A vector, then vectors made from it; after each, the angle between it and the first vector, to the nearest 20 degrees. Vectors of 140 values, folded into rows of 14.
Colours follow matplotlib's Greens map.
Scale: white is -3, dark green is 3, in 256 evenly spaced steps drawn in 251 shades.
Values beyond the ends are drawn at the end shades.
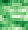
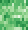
40 degrees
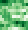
20 degrees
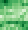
40 degrees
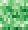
140 degrees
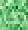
100 degrees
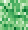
120 degrees
